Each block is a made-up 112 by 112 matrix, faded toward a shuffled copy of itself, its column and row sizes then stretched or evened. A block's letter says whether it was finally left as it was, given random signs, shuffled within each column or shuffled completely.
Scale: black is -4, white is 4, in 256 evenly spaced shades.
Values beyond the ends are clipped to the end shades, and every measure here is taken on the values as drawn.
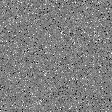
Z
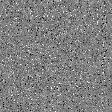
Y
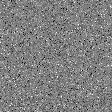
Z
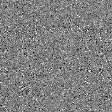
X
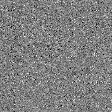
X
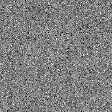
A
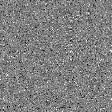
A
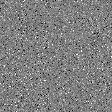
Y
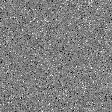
Z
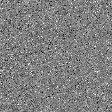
Y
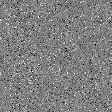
Y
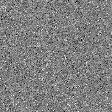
Y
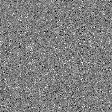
X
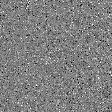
Y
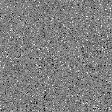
A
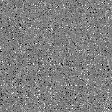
A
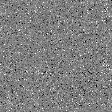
X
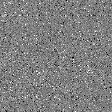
A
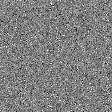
Y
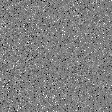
Y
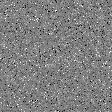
Z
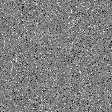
Y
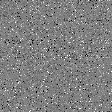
X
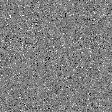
X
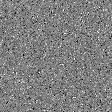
Z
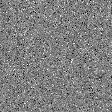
Y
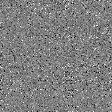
X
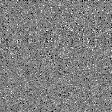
A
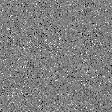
A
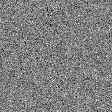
Y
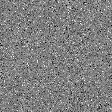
Y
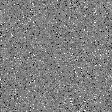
Y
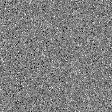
Y
